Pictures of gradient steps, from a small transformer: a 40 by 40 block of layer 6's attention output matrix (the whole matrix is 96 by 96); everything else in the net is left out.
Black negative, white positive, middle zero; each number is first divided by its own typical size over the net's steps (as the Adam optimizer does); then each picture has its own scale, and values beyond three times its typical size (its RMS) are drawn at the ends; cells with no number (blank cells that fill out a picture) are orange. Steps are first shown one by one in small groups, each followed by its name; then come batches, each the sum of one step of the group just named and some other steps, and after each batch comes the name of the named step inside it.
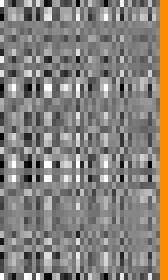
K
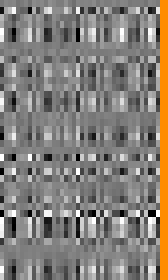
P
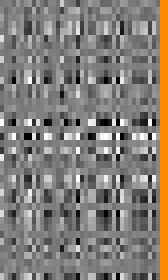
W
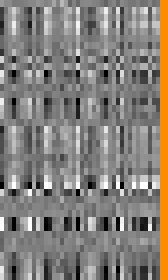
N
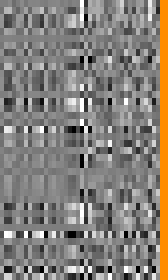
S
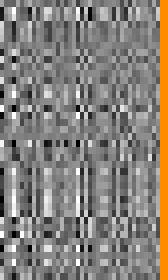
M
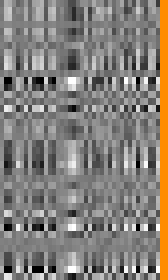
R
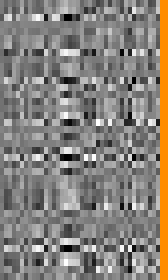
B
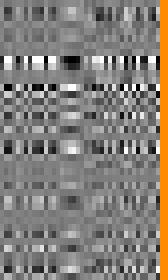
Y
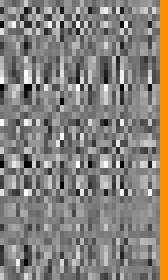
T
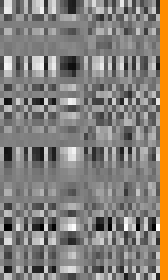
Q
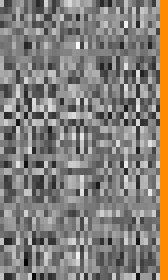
T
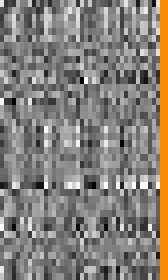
N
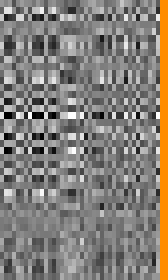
Q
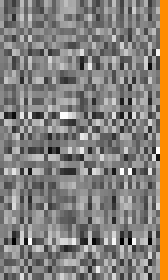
B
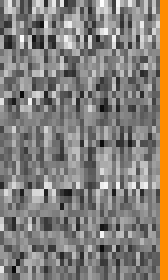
N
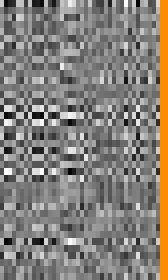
B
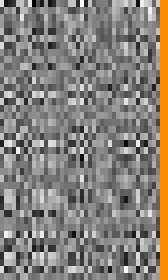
S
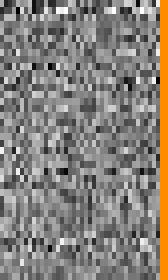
B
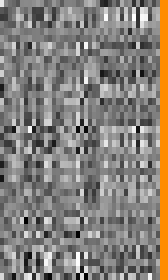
K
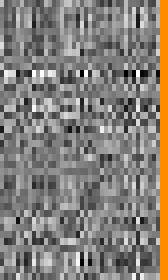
B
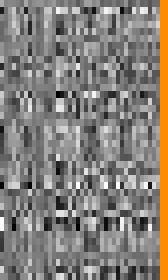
N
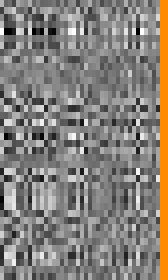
M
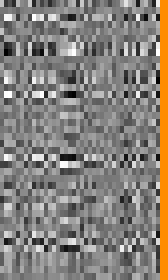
B
